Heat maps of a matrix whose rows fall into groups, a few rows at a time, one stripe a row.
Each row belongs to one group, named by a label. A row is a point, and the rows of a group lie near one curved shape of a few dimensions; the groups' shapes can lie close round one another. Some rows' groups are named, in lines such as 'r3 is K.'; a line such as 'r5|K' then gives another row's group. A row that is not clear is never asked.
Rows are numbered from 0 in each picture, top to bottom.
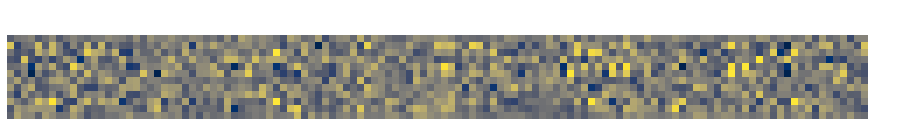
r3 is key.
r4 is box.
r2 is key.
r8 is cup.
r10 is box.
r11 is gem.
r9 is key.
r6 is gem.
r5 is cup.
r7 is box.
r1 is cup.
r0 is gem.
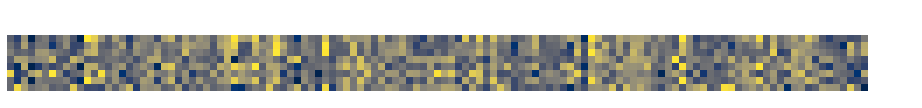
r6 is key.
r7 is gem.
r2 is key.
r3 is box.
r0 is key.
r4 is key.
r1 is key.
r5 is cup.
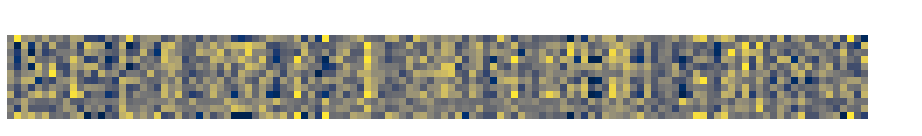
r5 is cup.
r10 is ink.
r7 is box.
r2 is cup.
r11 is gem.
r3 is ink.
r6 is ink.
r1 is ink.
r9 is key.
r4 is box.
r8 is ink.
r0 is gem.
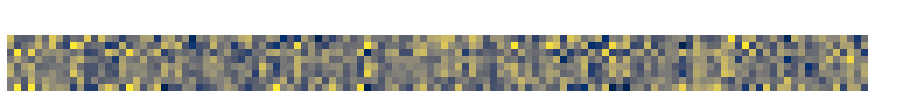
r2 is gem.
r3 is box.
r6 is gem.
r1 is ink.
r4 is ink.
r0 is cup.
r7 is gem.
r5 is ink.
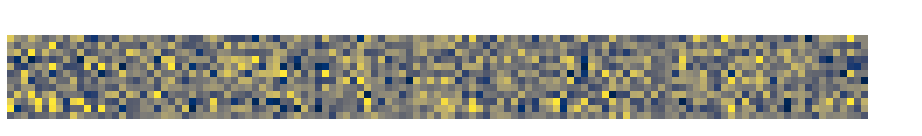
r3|key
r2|gem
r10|cup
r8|gem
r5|key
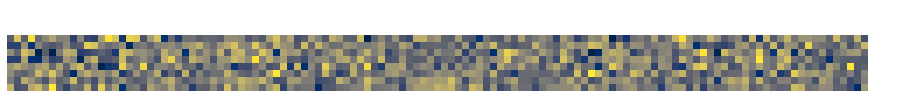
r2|ink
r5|key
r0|gem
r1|key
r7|cup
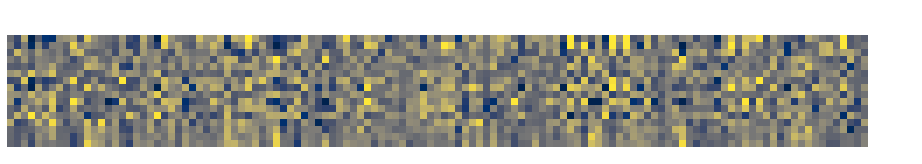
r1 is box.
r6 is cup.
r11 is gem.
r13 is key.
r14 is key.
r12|cup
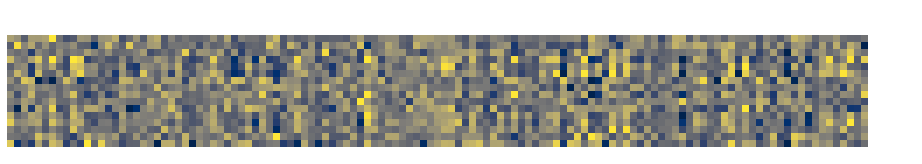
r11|ink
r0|key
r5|box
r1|gem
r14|key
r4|box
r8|ink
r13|box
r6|ink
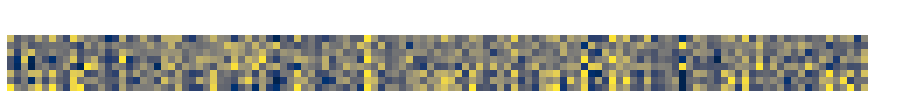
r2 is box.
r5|ink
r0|ink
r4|key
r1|key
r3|cup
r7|ink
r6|box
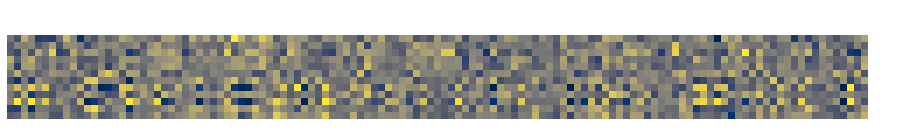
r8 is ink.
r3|box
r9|gem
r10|key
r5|gem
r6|key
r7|gem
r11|key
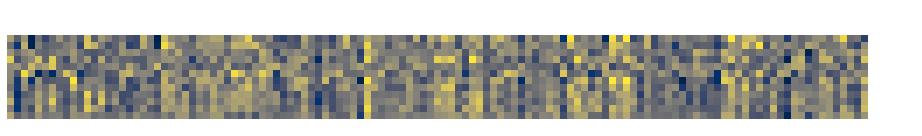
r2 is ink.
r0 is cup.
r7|box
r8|cup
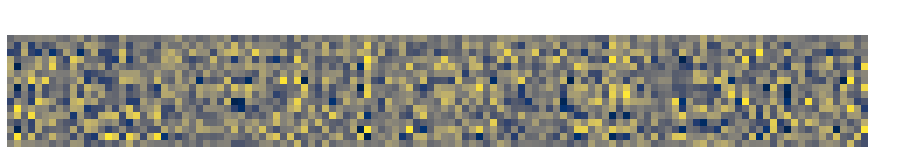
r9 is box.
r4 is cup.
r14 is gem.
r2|key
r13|cup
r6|gem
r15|gem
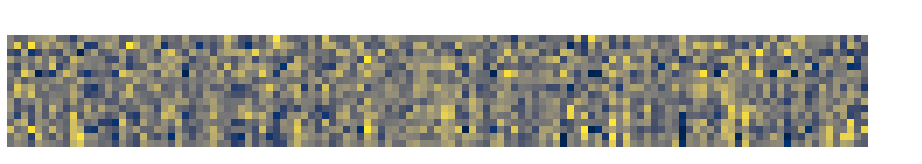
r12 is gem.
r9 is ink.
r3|ink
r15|box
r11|box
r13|ink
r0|key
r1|gem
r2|key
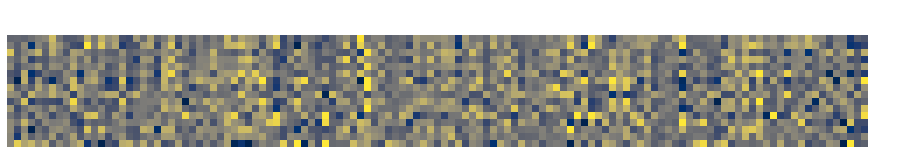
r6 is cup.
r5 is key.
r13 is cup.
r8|gem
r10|ink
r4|ink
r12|key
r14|cup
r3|cup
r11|key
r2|ink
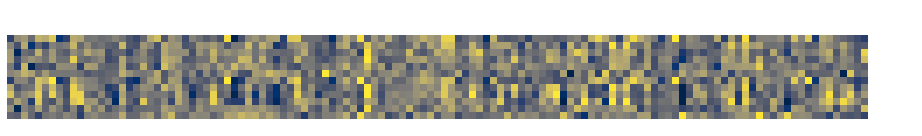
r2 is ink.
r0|box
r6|box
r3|ink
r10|cup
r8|ink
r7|ink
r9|box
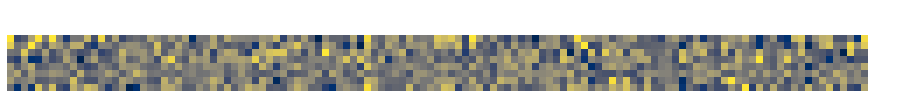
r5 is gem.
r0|cup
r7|box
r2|key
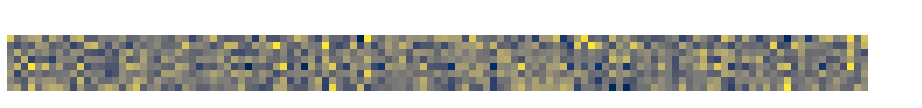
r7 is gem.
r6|gem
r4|gem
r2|gem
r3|ink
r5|ink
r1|key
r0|ink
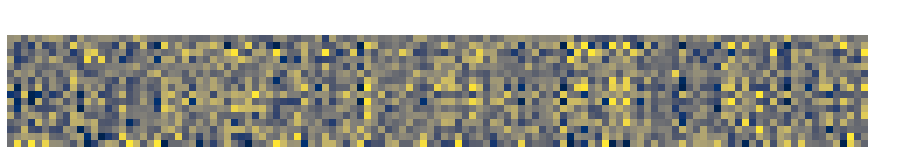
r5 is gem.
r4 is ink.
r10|ink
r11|ink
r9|cup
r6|box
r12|box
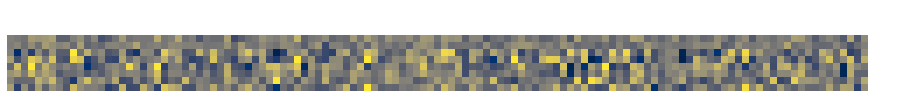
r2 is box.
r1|gem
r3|ink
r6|key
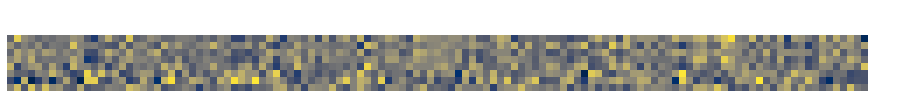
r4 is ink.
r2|gem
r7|gem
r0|gem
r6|key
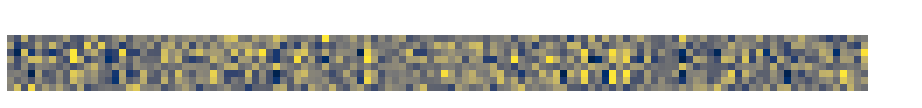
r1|cup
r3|ink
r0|key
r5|box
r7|gem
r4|key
